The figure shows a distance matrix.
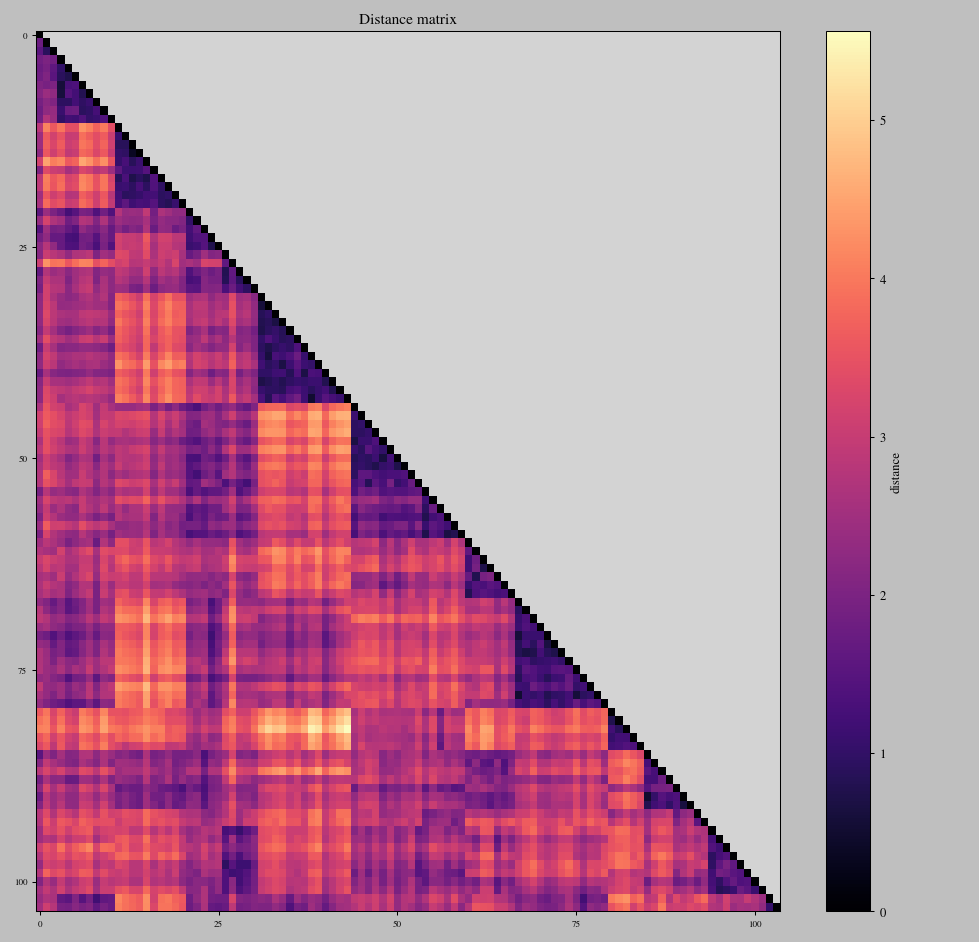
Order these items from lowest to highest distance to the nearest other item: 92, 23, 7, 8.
7, 8, 23, 92
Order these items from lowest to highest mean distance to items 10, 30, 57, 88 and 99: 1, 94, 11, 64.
94, 64, 11, 1
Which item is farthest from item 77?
15
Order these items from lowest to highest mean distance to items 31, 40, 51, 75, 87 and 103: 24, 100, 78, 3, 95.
24, 78, 3, 100, 95
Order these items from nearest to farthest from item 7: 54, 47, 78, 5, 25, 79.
5, 25, 79, 54, 78, 47
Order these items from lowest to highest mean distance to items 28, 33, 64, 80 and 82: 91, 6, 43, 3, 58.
58, 91, 3, 6, 43
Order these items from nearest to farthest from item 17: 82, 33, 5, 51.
51, 5, 33, 82
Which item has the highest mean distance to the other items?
82
